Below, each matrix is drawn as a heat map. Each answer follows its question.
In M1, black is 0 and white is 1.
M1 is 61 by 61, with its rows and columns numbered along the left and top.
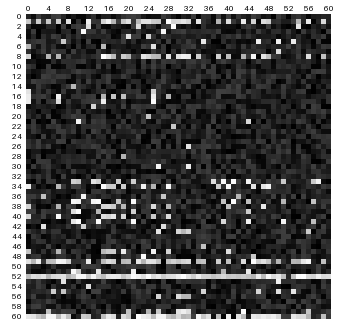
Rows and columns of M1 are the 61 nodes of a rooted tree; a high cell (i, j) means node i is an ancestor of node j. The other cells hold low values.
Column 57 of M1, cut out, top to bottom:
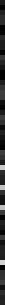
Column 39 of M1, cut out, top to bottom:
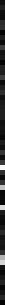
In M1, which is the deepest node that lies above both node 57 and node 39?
41
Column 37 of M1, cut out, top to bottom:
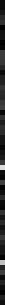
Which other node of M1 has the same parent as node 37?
58
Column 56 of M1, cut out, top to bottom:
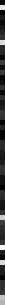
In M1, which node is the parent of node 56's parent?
59
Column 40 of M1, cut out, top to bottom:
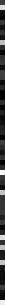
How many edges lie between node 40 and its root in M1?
8
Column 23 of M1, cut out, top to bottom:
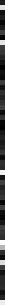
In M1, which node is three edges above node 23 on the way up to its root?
8
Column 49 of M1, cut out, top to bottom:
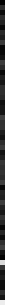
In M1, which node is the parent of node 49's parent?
52
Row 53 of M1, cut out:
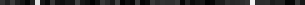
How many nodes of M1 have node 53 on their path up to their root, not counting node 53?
2
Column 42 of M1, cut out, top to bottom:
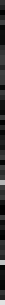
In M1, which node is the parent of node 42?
36
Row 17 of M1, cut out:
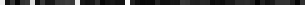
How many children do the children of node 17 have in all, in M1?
1
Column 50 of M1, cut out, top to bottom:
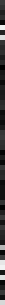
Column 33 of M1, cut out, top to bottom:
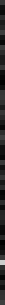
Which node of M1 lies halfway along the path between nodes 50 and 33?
55
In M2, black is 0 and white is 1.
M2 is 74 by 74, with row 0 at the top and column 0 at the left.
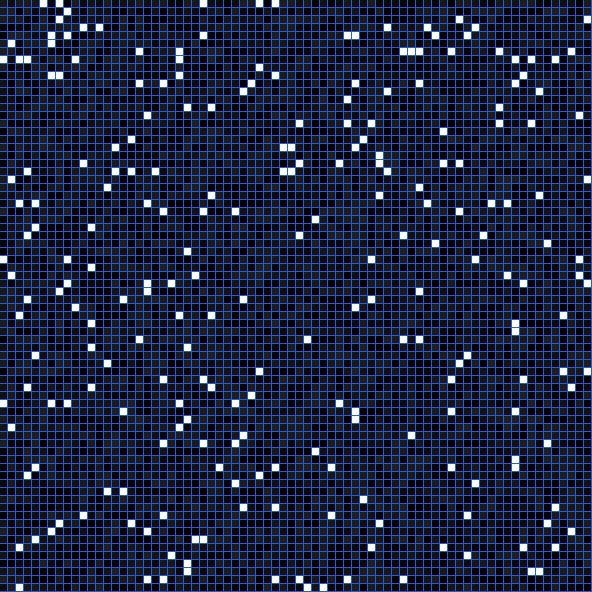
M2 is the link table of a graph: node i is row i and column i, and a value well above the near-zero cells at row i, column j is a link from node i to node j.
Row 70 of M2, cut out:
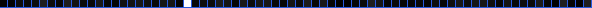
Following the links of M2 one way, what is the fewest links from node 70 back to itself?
7
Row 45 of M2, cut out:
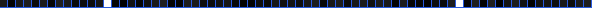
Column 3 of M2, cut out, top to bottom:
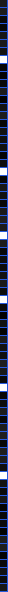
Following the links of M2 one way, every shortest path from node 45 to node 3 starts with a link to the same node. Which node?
node 13
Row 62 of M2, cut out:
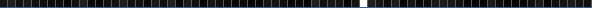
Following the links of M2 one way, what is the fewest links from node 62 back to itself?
3
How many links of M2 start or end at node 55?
7
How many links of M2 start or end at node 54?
4
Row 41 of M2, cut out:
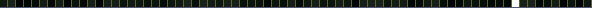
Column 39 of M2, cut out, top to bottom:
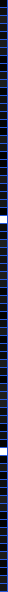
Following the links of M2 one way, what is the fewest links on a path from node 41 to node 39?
4
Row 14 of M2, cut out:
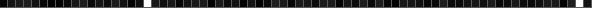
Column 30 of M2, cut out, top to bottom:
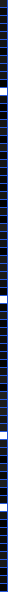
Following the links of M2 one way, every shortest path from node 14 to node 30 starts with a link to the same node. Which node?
node 72
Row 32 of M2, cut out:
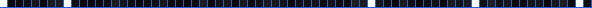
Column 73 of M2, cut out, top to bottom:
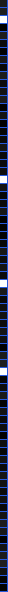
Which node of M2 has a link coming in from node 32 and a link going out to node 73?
node 46
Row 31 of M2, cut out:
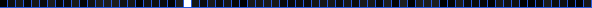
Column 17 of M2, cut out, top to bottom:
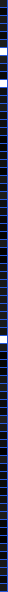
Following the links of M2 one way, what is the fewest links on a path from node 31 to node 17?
6
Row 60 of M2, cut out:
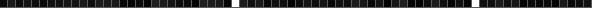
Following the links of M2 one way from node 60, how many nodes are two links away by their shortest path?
4
